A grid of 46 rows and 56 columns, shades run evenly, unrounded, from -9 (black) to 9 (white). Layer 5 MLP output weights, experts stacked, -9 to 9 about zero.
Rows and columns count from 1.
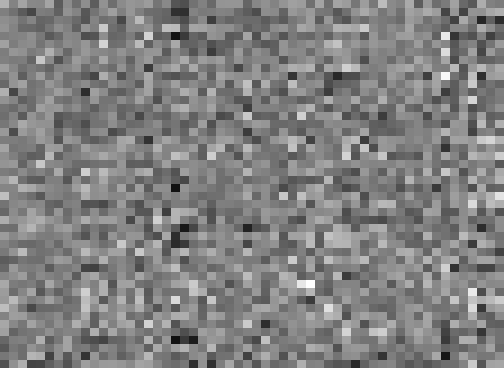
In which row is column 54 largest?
18
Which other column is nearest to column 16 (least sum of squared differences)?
11
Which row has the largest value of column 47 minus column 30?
41
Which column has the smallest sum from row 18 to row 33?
17
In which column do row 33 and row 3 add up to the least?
21
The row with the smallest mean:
3
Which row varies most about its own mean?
10
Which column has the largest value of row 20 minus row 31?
20
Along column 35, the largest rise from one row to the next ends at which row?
36
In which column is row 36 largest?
35
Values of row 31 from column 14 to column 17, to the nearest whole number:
5 1 -2 1
